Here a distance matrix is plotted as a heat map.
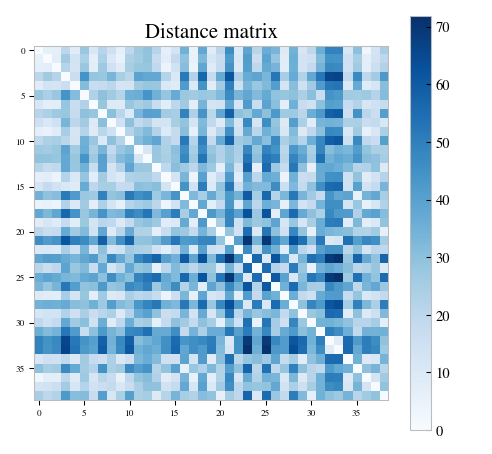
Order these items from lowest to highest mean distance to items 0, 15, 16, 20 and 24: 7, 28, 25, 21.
7, 21, 28, 25
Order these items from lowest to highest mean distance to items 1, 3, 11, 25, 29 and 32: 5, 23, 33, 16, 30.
30, 5, 23, 16, 33
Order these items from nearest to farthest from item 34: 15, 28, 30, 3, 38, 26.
15, 3, 28, 30, 38, 26
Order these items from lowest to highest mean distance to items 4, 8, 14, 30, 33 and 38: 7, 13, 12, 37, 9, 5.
13, 9, 37, 12, 5, 7
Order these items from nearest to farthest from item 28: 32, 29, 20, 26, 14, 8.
29, 14, 8, 20, 26, 32
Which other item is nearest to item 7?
10
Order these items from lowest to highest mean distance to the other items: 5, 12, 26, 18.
5, 12, 26, 18
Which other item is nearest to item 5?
31
